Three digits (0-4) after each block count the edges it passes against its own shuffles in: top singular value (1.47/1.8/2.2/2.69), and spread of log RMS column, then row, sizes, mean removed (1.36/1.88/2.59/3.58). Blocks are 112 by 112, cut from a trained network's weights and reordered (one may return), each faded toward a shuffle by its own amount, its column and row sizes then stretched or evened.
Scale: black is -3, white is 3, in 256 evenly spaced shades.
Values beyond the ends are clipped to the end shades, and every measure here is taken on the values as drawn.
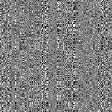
4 4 0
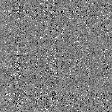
0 3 2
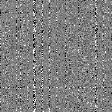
1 4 1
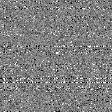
2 1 3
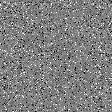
0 1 0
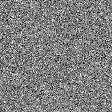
1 0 0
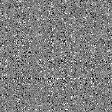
1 3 2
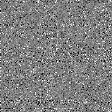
1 2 2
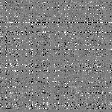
2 3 4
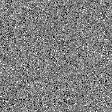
0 2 1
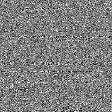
1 1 3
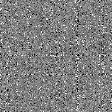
1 3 1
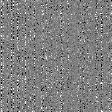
0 4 1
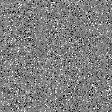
1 2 0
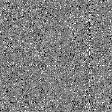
1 2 1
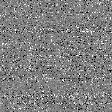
1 1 3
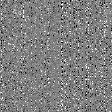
0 4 0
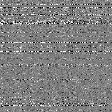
2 1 4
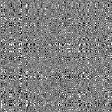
4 4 3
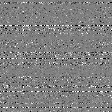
3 1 4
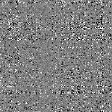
2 3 3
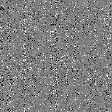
0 3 2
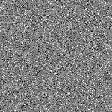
2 0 0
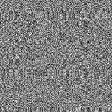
3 1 0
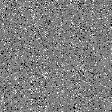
1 2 0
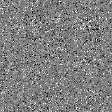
0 2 1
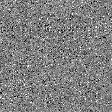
0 1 1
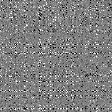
3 3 3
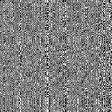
4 4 0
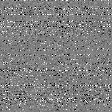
1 1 4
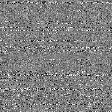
0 1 4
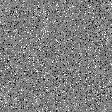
0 2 0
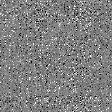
1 3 1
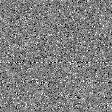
1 0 2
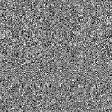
2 2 1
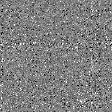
0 2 2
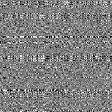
4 0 4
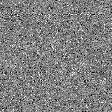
2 0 1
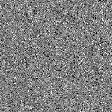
2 1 0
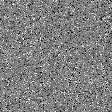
0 1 0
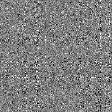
0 3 2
